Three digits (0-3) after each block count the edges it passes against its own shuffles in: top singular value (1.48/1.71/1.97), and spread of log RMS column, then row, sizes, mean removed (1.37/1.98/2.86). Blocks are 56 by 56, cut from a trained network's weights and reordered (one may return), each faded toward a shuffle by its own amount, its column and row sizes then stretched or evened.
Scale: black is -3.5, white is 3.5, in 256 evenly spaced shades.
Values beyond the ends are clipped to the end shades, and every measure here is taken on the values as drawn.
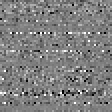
0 0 3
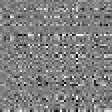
3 2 3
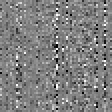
1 3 0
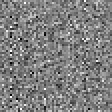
1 2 0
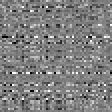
3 1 3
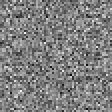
2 1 0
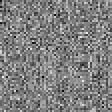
2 0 0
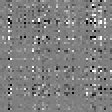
2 3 3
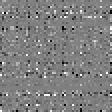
0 2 3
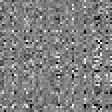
3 3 2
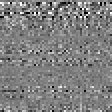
2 1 3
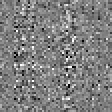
1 3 1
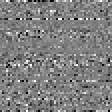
1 1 3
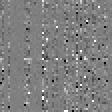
0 3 0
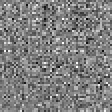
2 1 2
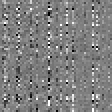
3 3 1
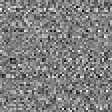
2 0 2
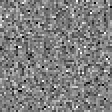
0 0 0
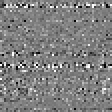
0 0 3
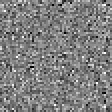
1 1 1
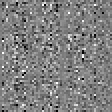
0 3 1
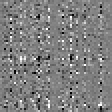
0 3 2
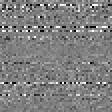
2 0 3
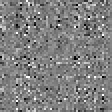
0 2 2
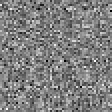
2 0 1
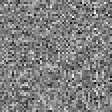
2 1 0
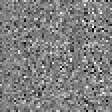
1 2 1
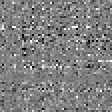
0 2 3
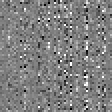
0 3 0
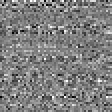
3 0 3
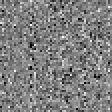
0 2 0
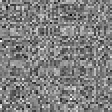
3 0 1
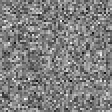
2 0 1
